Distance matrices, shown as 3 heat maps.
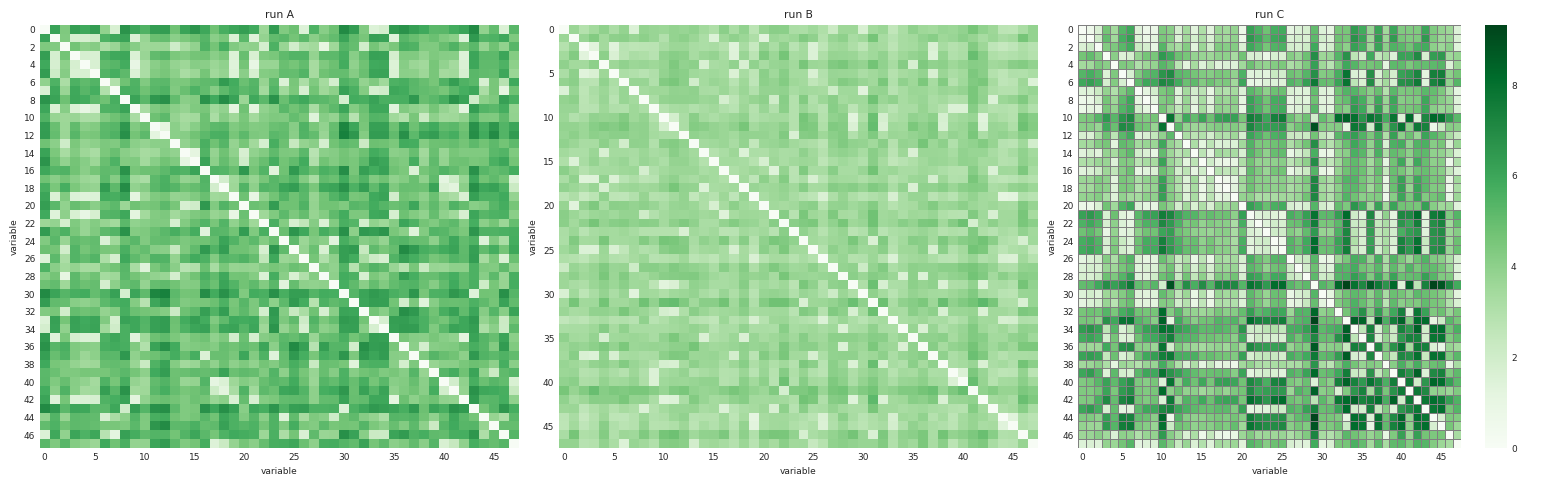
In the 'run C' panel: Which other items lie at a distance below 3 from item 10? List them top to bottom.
29, 40, 42
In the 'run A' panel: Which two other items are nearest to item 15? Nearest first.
14, 20
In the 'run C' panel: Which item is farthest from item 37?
33
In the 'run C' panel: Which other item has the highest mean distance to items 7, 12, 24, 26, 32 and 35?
29
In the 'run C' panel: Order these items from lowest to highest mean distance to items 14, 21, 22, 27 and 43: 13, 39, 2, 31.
39, 31, 2, 13
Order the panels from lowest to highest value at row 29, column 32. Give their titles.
run B, run A, run C
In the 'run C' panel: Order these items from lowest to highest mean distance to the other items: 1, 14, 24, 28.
14, 1, 28, 24
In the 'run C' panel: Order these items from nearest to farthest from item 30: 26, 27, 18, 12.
26, 27, 12, 18
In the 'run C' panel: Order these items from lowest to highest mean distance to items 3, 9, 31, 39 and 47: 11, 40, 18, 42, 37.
18, 37, 11, 40, 42
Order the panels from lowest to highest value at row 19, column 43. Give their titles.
run B, run C, run A
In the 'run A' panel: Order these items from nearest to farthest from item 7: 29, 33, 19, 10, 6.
33, 6, 29, 10, 19
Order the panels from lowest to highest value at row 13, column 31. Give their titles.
run C, run B, run A
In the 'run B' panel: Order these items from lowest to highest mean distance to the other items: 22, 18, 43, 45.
45, 43, 18, 22
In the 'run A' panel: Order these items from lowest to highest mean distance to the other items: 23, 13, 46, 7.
13, 7, 46, 23
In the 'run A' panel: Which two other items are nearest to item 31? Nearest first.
38, 36
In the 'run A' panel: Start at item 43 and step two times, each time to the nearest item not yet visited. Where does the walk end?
8
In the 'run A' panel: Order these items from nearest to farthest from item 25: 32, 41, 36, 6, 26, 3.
32, 26, 6, 3, 41, 36
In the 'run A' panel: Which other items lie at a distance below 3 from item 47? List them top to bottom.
17, 18, 40, 41
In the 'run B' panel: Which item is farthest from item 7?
41
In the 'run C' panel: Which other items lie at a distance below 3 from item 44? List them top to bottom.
11, 33, 36, 45
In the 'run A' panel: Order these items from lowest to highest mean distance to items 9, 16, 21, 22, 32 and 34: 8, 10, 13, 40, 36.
13, 10, 40, 36, 8
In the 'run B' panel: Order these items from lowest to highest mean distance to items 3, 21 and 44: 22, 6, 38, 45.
45, 6, 38, 22
